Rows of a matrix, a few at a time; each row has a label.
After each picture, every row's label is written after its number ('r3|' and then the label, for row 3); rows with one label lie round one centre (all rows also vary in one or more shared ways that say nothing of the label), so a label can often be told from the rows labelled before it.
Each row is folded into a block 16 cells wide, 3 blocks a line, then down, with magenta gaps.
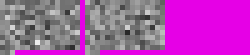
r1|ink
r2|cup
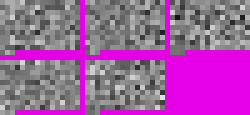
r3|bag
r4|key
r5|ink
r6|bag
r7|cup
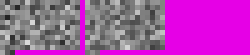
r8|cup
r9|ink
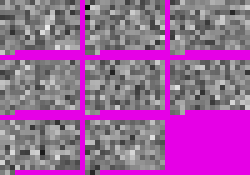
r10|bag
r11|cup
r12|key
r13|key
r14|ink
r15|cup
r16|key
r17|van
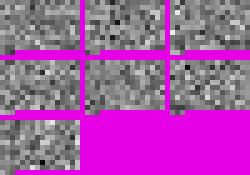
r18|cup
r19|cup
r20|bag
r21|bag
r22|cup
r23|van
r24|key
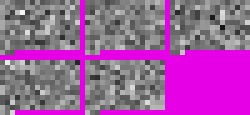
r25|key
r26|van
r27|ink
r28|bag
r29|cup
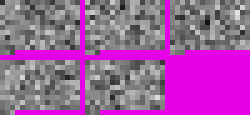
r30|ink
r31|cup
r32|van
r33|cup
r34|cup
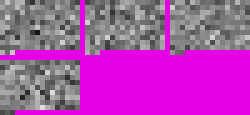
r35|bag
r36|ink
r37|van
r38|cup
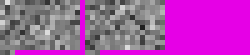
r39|van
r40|van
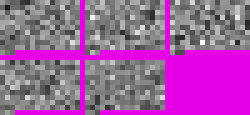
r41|van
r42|key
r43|bag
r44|van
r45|cup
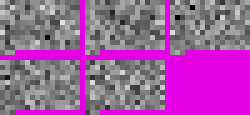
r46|bag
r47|ink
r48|bag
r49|van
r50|cup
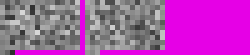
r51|key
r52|ink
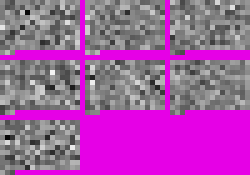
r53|cup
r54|bag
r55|cup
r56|ink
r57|cup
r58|van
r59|cup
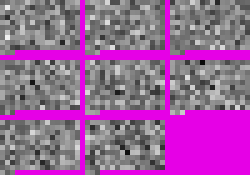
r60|ink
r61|bag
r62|bag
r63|cup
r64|bag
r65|van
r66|van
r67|key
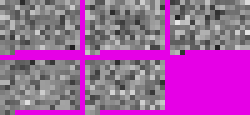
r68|ink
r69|bag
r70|key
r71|van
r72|ink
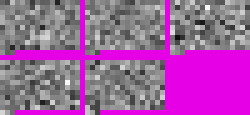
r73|van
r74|key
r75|bag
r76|van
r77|bag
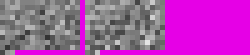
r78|bag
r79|bag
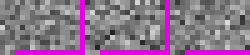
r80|cup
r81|bag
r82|cup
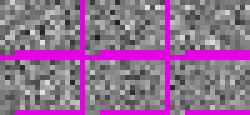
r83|key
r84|cup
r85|ink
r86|van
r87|cup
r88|ink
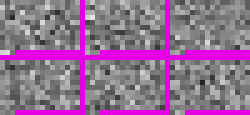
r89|key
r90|bag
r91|cup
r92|van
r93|van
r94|cup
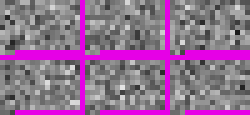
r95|bag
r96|ink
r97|cup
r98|cup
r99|cup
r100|van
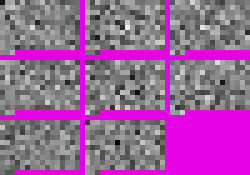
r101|bag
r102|cup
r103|bag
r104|van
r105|ink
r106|bag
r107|van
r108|key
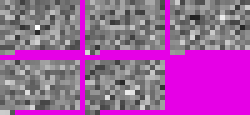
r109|van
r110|bag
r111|ink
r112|key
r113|van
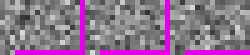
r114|ink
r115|key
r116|bag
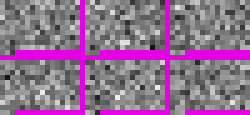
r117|key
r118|bag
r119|bag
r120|ink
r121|van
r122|ink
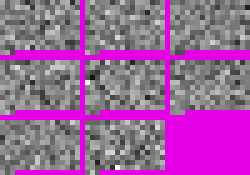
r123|key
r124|key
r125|bag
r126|key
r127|key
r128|key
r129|van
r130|ink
